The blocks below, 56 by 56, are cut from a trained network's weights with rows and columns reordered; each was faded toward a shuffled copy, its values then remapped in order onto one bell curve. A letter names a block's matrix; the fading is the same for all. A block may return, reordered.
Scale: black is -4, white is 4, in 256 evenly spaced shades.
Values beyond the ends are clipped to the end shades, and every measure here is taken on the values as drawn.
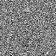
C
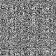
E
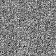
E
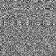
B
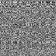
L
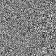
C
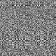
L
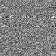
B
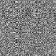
L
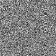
C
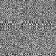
L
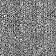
E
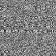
B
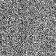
E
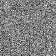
E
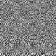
L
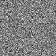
C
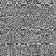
L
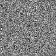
C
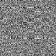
B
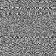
B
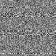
B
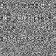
B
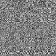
B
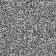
E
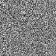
C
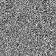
C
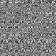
L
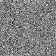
C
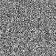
E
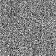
E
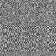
B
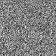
C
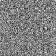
E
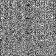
E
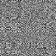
L
